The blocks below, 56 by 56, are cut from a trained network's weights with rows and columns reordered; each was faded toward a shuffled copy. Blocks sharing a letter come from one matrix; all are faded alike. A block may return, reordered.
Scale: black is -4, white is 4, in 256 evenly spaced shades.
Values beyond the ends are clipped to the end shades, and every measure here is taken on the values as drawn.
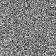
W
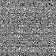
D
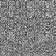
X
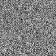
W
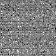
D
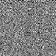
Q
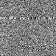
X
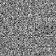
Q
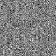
Q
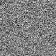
W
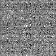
D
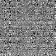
D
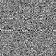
X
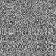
X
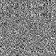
Q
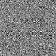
Q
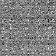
D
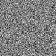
W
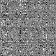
D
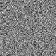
W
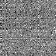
D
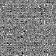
D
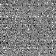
D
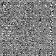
D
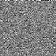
X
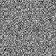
X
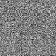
X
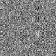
Q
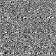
X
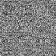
Q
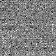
D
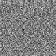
X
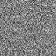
W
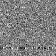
X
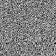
W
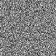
W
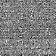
D
